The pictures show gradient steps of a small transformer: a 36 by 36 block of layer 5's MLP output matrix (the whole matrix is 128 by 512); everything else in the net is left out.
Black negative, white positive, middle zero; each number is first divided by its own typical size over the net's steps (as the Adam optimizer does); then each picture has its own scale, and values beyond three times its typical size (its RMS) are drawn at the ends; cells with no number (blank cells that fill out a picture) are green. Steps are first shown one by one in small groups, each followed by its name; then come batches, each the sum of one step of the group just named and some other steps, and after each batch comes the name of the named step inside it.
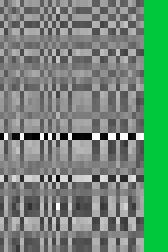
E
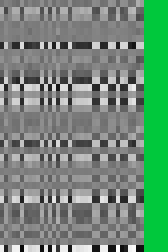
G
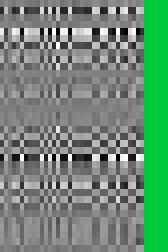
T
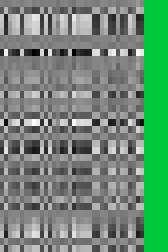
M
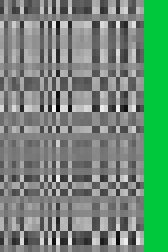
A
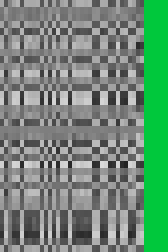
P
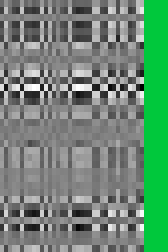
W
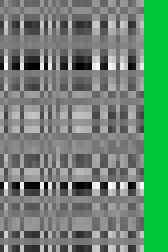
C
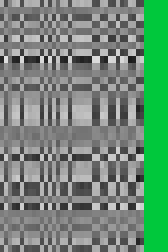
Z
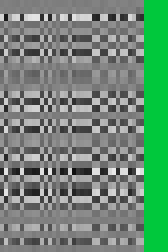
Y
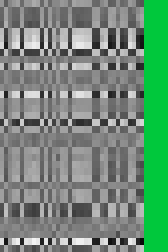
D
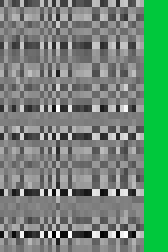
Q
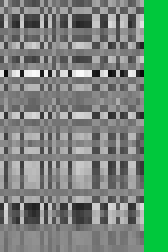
W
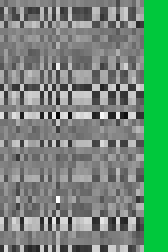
Z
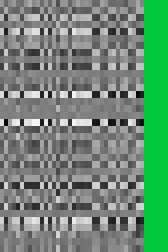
M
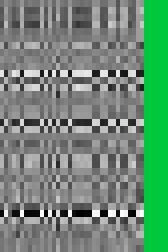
W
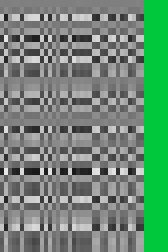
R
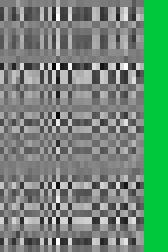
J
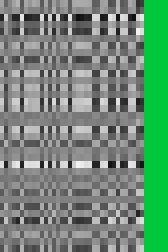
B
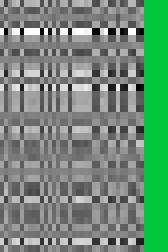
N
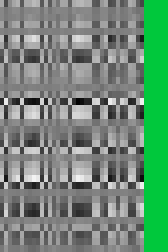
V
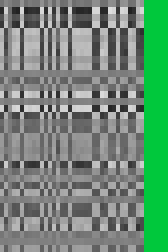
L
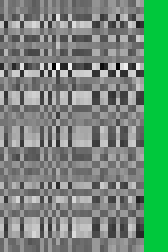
J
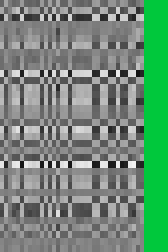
B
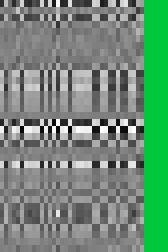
B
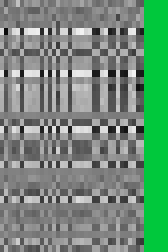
N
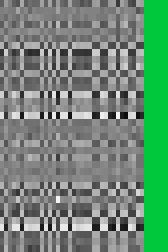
J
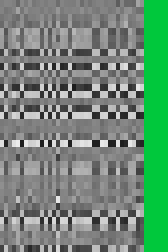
J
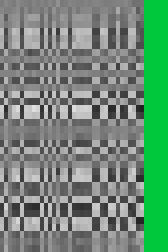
V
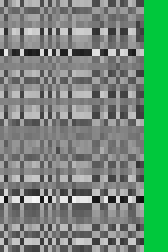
N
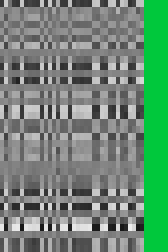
R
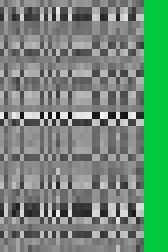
J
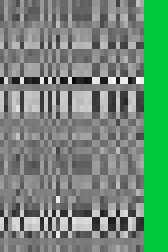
L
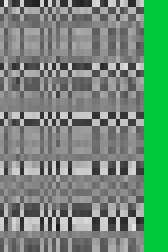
J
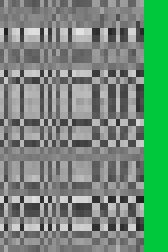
N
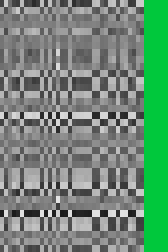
J
